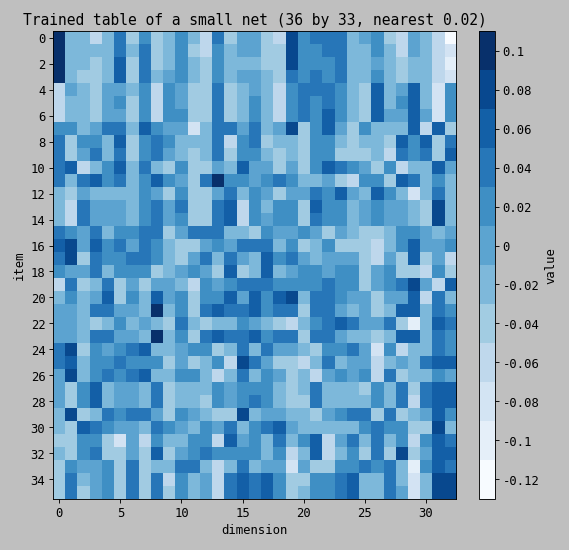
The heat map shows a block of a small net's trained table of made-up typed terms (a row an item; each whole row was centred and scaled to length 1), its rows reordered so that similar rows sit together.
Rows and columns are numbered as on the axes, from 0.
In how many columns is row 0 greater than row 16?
12
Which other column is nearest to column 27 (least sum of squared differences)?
24
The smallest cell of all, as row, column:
0, 32
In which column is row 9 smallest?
27
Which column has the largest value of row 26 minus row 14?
1
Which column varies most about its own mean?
31
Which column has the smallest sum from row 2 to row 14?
11
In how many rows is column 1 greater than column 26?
15
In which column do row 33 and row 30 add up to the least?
29
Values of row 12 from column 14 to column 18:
0.04 -0.02 0.02 0 -0.04
